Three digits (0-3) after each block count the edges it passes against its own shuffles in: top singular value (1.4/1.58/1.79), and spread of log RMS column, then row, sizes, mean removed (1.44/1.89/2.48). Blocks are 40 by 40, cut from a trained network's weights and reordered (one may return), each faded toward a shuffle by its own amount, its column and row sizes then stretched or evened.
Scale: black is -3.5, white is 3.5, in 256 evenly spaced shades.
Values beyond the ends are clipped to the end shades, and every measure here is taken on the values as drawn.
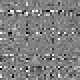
1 1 3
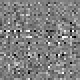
1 2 3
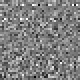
1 0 2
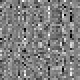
3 3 0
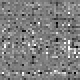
0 2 2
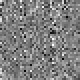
1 2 0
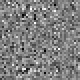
1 2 0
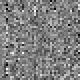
1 2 1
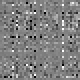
1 3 3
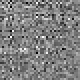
3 1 2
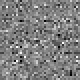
0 2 2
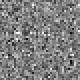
1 1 0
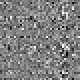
1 2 2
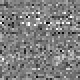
0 0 2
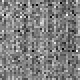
2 0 1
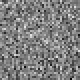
1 0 0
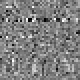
2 1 2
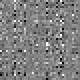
0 3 1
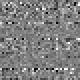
0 0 3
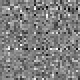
3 2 1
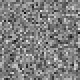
1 0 0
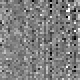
1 2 1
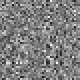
3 2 0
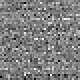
0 0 2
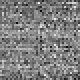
1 1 0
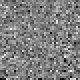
0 1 2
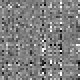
2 3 2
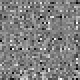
0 1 3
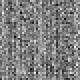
2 0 1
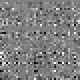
1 2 3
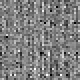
2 1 1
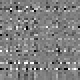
3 2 3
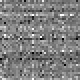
3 2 2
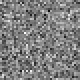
0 0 0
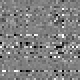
2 1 3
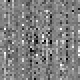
2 3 1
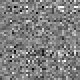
1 1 2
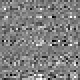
1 1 3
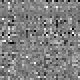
0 2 2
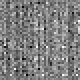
3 0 2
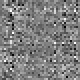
0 2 0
